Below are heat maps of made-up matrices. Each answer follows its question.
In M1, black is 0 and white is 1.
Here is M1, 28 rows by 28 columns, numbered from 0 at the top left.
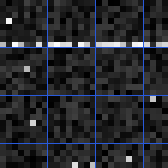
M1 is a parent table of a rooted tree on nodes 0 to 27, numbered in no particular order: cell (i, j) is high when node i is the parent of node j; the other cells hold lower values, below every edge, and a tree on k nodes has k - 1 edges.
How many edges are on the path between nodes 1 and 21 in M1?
4
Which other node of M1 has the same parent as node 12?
15
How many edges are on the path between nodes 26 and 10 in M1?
2
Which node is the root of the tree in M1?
7
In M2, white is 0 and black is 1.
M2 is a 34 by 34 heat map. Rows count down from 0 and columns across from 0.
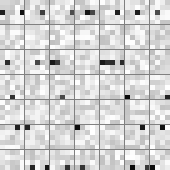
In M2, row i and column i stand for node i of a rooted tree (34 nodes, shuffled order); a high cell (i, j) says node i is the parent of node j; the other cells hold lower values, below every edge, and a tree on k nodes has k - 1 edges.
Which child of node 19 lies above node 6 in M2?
33
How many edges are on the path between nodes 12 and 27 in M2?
3
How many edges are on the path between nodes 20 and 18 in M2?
4
